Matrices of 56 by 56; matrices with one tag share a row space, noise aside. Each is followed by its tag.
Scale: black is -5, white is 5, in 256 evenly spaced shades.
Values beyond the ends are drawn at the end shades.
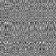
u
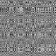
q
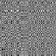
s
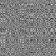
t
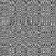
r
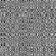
t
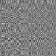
s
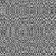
t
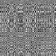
q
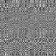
u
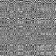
q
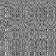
u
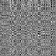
r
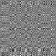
r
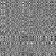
t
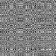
q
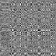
r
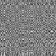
t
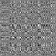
r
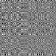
s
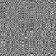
t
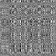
r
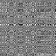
q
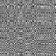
q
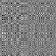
s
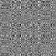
r
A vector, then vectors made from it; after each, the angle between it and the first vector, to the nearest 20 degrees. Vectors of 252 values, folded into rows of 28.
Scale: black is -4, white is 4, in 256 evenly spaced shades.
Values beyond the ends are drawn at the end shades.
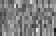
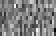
20 degrees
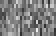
40 degrees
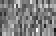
20 degrees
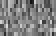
120 degrees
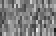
20 degrees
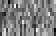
40 degrees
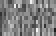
20 degrees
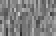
80 degrees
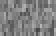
140 degrees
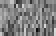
140 degrees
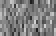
140 degrees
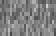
60 degrees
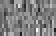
40 degrees
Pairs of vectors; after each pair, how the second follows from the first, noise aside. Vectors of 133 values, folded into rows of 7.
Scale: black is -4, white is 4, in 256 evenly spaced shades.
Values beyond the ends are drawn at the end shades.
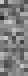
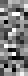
wrapped around, scaled up.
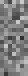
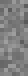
wrapped around, shrunk.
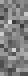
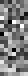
negated, scaled up.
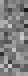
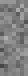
reversed, shrunk.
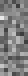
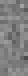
reversed, negated, shrunk.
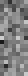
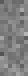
reversed, negated, shrunk.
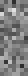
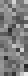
wrapped around.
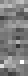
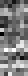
wrapped around, scaled up.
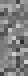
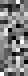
negated, scaled up.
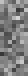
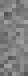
reversed, negated, shrunk.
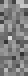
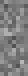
wrapped around, shrunk.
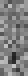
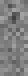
reversed, shrunk.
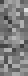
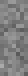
reversed, shrunk.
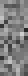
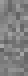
reversed, negated, shrunk.
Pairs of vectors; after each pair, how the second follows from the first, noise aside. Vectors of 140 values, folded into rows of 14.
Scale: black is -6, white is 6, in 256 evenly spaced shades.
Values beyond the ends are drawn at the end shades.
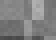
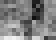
negated, scaled up.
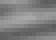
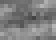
negated.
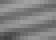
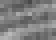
negated.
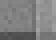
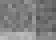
negated.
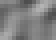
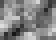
reversed, negated, scaled up.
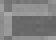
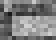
negated, scaled up.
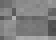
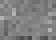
negated, partly zeroed.
